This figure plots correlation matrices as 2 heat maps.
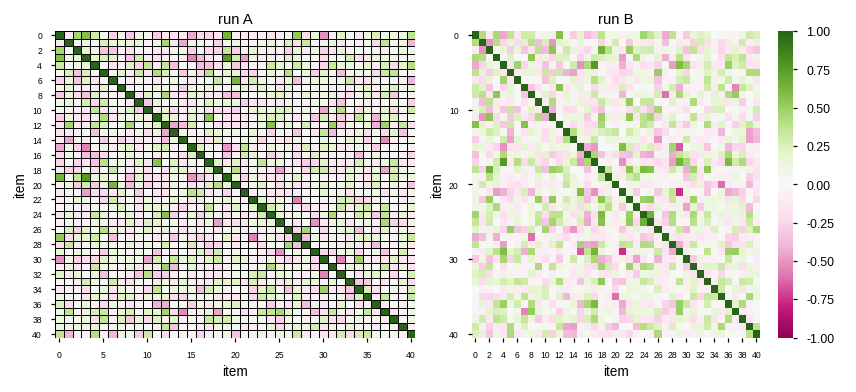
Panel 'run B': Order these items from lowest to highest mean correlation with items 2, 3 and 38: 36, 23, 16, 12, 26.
26, 16, 12, 36, 23
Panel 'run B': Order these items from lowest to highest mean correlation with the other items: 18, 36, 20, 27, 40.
27, 20, 40, 36, 18
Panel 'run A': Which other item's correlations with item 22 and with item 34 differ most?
27
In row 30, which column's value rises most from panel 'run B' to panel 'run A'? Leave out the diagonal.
18
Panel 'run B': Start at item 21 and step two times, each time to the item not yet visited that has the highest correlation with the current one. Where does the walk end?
28
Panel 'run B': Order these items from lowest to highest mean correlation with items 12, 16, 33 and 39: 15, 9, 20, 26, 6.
20, 15, 9, 26, 6
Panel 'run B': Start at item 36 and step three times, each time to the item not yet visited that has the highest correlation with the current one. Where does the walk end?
29
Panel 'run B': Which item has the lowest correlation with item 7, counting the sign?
37
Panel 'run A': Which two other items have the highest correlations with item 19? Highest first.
3, 0
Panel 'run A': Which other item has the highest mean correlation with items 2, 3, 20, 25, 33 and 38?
19
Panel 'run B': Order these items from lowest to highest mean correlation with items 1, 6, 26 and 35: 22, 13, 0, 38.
13, 22, 38, 0
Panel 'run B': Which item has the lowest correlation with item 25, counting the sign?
16
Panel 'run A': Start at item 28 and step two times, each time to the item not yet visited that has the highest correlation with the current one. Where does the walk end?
5
